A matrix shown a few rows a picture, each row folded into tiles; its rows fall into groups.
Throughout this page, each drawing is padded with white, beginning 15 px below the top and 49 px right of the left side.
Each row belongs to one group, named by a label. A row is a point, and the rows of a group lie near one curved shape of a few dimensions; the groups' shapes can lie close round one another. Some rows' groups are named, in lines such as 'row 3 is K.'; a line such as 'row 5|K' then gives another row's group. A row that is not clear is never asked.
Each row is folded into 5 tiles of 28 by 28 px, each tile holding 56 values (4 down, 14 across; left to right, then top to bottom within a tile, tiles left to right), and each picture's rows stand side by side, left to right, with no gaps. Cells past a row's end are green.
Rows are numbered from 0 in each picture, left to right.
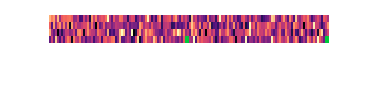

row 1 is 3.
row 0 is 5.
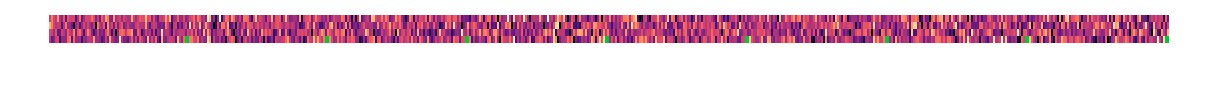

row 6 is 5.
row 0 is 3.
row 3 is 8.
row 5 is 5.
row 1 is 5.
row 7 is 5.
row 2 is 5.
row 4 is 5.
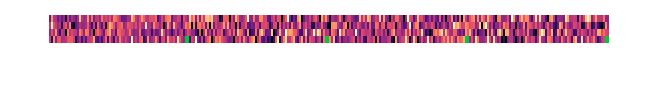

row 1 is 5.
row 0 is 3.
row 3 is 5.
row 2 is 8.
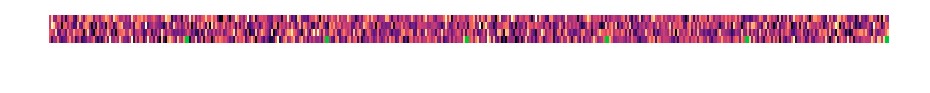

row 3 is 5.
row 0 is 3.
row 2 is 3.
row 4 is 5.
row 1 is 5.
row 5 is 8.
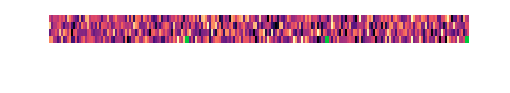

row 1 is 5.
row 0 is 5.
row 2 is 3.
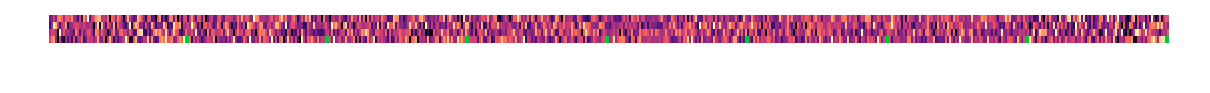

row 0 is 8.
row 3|5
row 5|3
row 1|3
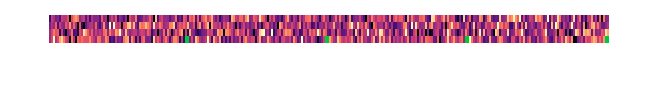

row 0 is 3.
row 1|5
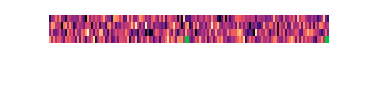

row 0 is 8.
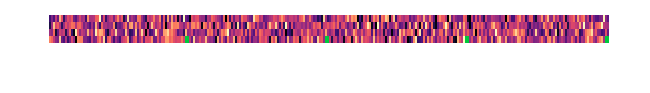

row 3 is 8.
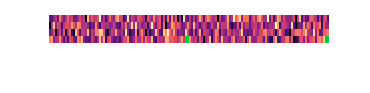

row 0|8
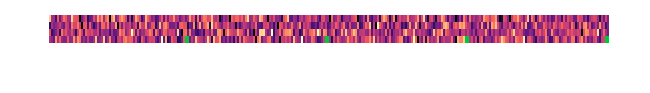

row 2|8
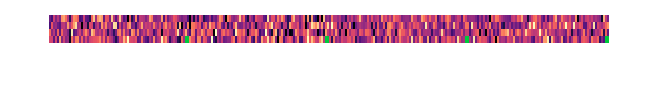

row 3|3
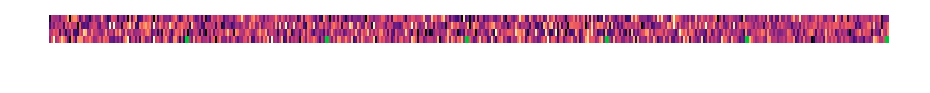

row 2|8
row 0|3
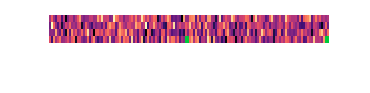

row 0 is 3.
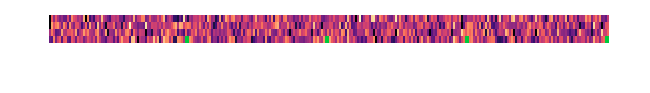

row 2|5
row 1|5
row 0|8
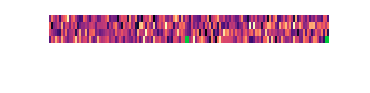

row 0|3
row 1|3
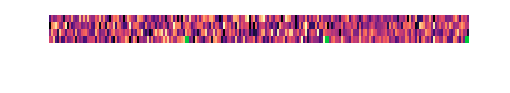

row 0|8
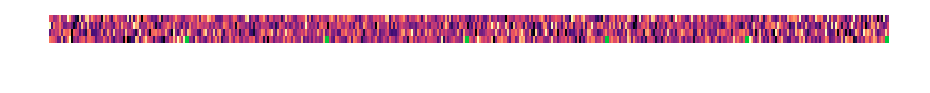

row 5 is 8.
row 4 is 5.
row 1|3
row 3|8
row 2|3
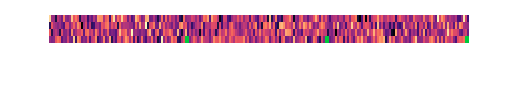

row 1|3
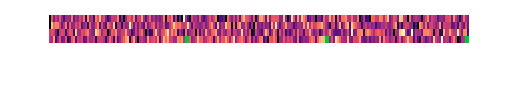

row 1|8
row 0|8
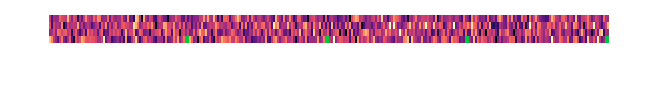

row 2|3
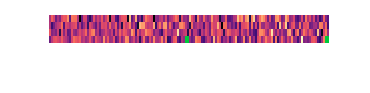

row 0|3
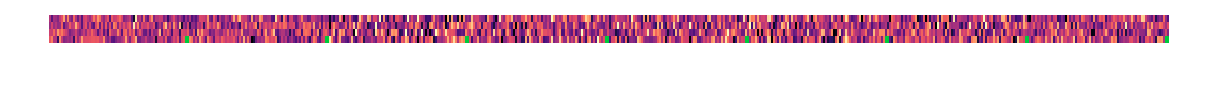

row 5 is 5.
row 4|8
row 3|3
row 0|5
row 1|5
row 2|8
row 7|8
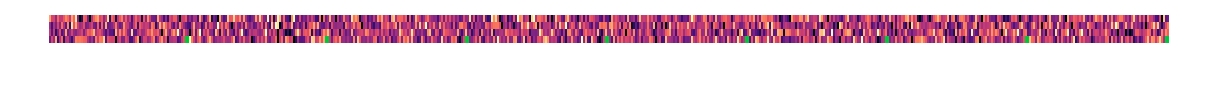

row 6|5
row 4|3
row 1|8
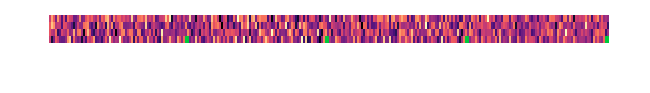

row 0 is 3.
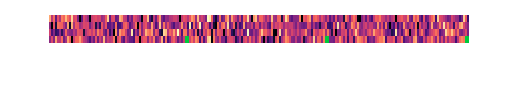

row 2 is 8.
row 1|5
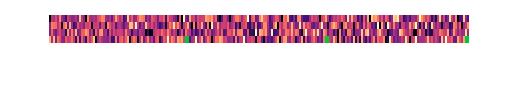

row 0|8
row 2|8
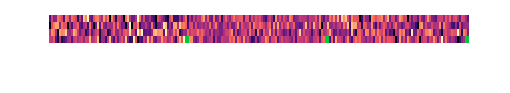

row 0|8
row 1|5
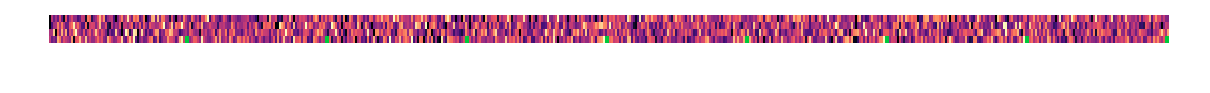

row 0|8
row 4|5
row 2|3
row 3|8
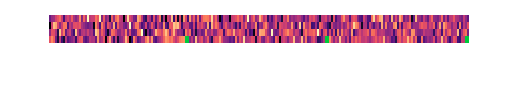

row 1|5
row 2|5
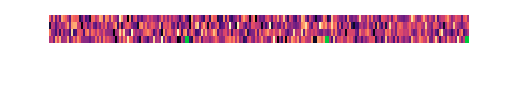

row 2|3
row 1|8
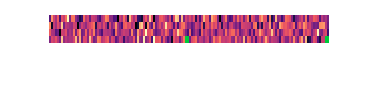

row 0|3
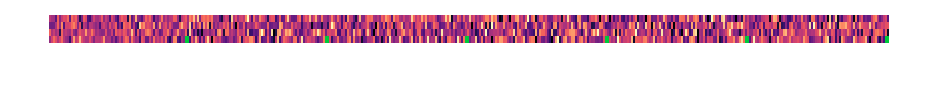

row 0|3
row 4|8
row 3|5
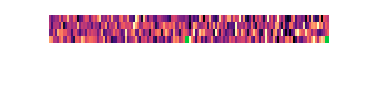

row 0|5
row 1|8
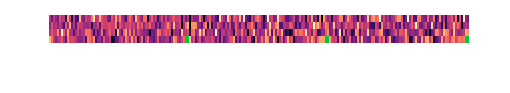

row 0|5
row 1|8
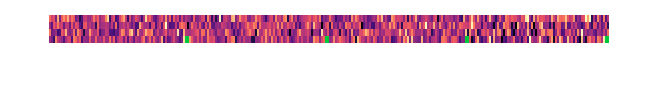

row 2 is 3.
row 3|3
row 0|3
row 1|5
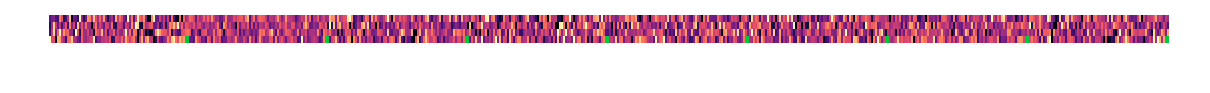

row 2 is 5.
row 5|3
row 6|8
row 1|3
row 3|3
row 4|5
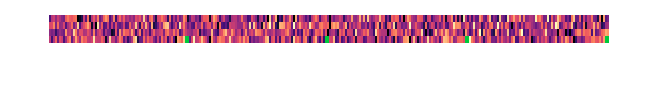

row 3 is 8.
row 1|3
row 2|8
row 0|8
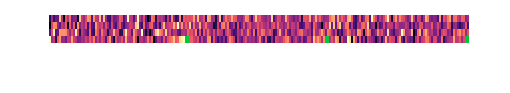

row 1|5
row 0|8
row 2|5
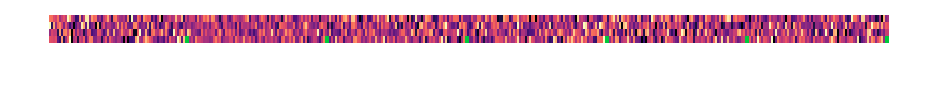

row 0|5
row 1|3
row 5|8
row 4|5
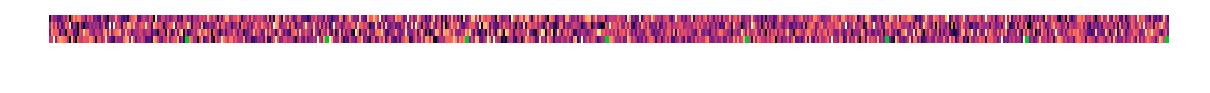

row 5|3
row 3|5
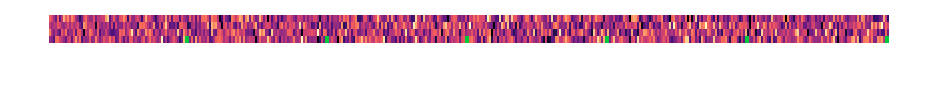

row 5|8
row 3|5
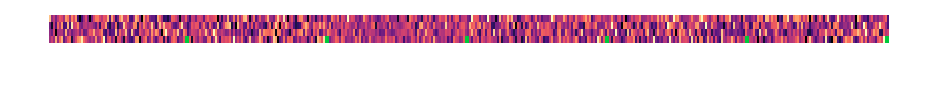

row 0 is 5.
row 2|3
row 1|8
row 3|3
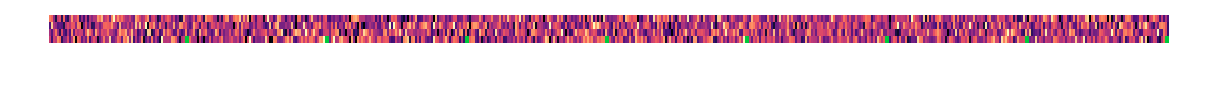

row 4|8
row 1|8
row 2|3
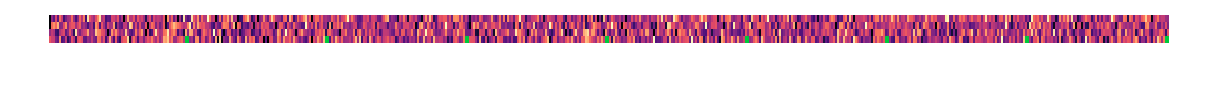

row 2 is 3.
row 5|3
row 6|3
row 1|3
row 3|8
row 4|3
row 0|8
